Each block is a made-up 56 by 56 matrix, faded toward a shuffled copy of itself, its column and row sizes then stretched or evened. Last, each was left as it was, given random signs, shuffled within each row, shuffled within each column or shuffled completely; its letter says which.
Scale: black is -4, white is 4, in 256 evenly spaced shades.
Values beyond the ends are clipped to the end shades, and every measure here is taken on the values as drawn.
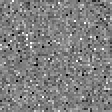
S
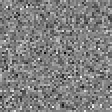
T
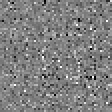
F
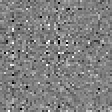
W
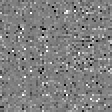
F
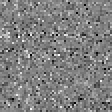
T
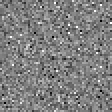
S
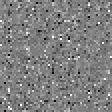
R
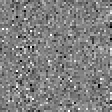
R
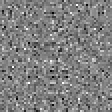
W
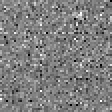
F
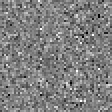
R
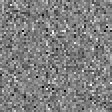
R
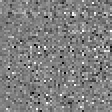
F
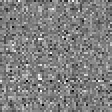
W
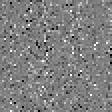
R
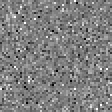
S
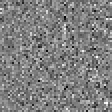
R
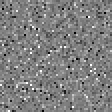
S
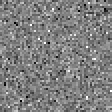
S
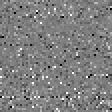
T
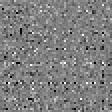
F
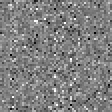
R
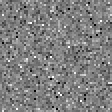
S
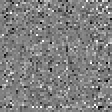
W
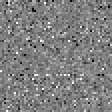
T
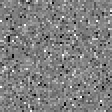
S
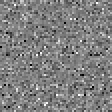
T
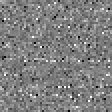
T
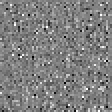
W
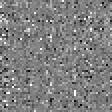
F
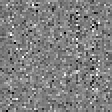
R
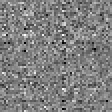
W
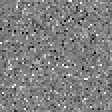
S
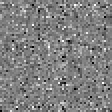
F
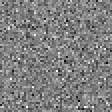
T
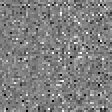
W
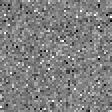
S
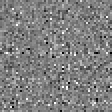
F
